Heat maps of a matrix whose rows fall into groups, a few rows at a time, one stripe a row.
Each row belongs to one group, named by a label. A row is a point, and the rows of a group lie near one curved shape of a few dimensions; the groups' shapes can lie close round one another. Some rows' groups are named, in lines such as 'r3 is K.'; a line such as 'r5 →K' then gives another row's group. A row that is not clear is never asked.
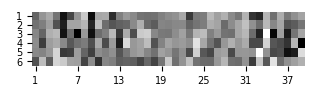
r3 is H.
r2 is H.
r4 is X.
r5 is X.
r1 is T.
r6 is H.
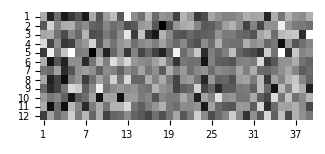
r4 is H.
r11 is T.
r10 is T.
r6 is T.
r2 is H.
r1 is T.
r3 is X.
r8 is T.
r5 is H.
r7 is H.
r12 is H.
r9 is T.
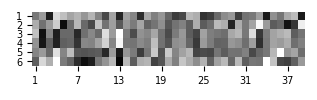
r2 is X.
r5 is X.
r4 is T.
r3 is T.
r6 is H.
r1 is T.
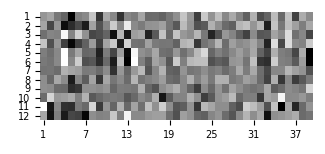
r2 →T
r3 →X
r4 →T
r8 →H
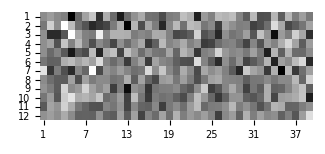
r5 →T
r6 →T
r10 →T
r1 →T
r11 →H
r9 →T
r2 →H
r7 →H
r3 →T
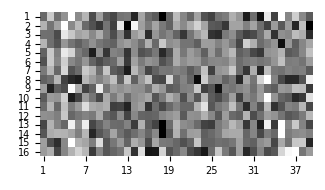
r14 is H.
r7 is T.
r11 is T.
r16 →X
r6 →H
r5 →H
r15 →T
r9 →T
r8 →X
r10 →X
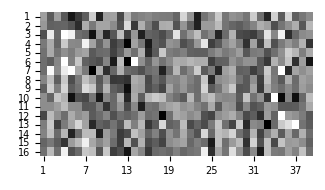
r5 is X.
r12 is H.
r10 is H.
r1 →T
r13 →X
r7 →H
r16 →T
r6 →X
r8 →T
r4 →T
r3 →H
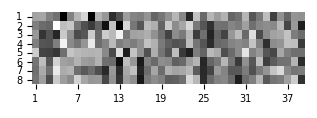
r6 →T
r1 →T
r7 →X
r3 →T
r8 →T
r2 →X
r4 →T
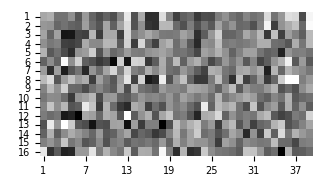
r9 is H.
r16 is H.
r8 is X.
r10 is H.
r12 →X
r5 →H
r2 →X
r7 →T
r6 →X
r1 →X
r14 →H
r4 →X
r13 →H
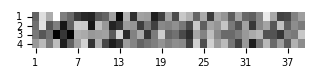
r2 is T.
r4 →T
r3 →X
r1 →H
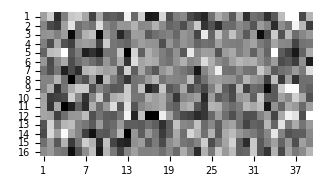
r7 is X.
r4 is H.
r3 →T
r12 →X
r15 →T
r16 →T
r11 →T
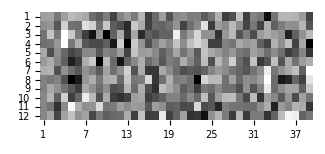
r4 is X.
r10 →T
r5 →X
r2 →T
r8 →X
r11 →T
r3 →H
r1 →X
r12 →X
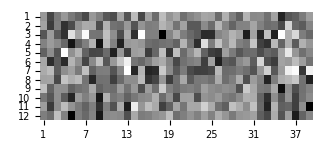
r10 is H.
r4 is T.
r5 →X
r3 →H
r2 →H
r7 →X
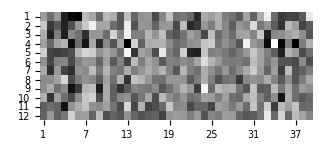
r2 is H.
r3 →T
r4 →H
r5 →H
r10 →H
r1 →X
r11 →H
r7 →H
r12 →H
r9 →T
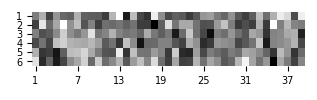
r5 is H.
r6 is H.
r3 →T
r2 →H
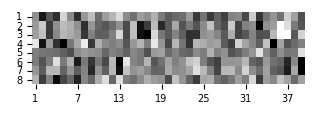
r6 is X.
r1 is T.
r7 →X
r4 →H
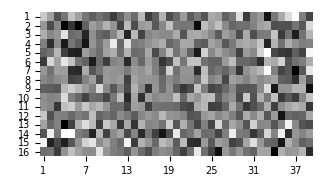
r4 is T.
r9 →T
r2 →X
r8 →X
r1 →X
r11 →T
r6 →H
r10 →H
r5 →X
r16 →T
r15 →H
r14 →H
